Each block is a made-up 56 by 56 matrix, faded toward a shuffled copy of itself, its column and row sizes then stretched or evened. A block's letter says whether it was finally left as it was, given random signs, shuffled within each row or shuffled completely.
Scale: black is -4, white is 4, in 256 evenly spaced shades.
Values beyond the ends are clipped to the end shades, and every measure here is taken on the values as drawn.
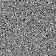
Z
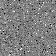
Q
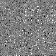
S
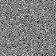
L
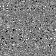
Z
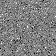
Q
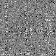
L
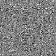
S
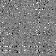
S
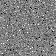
Q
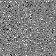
L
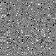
S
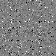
L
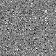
L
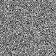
Z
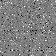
Z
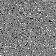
Z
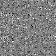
L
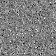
Z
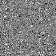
L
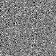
L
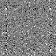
S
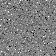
Q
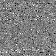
Z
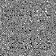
S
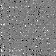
S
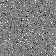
Q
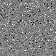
Z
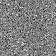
Q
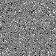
L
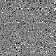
S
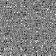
S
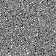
Q
